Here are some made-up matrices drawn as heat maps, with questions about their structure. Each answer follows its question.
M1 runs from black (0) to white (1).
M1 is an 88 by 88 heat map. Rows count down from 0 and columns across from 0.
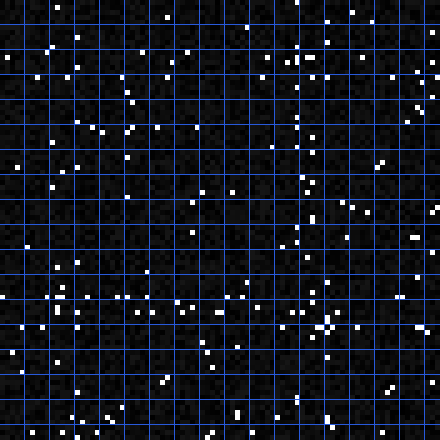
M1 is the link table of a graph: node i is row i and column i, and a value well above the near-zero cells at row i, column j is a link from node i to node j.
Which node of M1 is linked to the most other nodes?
node 59
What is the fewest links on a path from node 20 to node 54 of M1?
5
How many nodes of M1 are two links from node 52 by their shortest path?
8
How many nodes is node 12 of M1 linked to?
4
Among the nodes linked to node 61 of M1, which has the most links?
node 11
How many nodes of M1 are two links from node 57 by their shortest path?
3
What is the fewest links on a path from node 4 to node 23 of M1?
6
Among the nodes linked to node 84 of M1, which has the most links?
node 65
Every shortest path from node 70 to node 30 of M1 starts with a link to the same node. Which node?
node 41
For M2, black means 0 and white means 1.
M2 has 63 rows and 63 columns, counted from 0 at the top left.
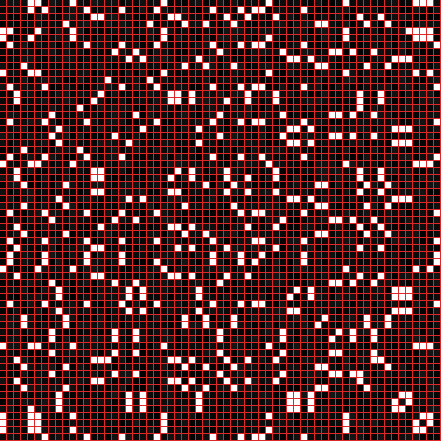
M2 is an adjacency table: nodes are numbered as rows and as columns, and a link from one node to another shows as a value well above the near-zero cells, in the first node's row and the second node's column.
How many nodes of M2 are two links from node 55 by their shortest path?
1
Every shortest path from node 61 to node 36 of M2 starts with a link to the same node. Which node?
node 4
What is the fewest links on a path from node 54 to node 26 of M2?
6
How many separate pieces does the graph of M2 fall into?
2
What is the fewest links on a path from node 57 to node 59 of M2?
3
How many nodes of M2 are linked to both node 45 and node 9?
7
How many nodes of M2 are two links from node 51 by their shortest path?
9
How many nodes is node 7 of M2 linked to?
8
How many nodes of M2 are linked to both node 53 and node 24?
1
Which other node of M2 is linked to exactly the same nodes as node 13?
node 32
